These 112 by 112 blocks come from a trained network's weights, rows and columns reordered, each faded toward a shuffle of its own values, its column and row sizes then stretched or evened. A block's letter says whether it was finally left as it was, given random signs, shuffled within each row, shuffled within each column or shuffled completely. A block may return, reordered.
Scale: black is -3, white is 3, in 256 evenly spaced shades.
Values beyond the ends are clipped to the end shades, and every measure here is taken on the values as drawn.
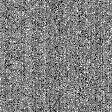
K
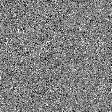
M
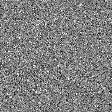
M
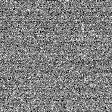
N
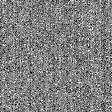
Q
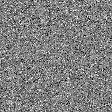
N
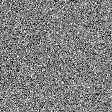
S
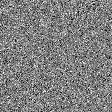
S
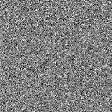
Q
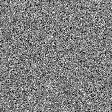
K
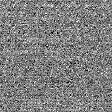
Q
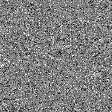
M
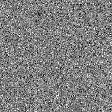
Q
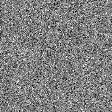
K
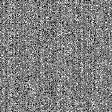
Q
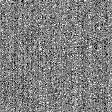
Q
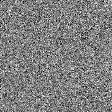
M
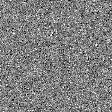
K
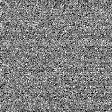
Q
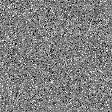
M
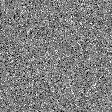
S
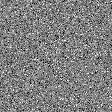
S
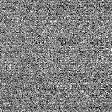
Q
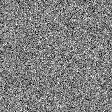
S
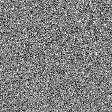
N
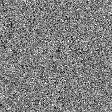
N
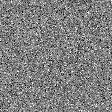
S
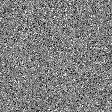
S
